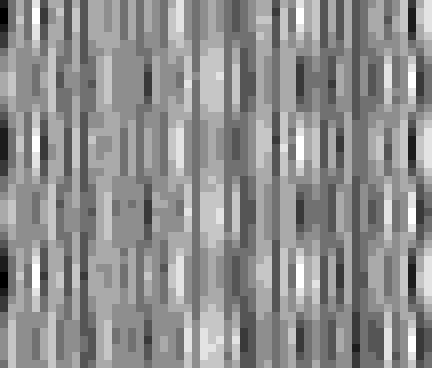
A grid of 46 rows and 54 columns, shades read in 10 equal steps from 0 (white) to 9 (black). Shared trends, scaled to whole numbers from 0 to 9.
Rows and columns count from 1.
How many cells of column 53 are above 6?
10
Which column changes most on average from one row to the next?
52
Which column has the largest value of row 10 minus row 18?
38
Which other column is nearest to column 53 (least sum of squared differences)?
19
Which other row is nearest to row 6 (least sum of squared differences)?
15
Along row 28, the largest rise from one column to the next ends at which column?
53
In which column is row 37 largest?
1
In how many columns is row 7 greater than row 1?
21
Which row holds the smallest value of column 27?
44
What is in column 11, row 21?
6
